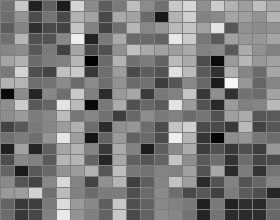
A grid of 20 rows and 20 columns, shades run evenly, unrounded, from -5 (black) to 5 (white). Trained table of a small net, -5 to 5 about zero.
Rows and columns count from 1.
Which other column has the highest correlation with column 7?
16
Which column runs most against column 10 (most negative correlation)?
5
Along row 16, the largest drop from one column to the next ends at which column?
17
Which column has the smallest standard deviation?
4
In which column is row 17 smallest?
15
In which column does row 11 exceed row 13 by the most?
7
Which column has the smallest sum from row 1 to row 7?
3
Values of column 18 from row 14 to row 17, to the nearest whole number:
-2 -1 0 -2
